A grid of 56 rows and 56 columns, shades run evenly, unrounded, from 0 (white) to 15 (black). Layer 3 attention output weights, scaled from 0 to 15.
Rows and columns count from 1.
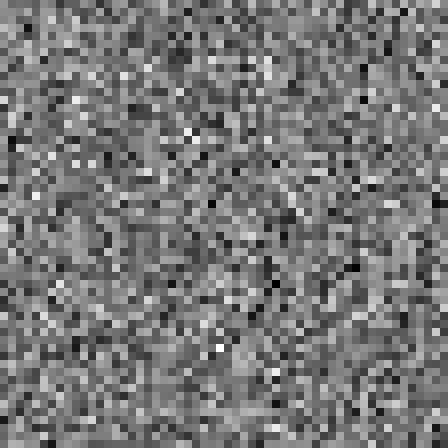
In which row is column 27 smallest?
8
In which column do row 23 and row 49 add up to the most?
45
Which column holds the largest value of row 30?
36
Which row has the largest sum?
34
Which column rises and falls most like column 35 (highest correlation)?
47
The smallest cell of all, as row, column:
44, 28
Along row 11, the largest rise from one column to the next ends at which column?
56
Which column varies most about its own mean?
55
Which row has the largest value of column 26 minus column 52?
15
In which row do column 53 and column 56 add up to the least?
22
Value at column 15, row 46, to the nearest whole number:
12
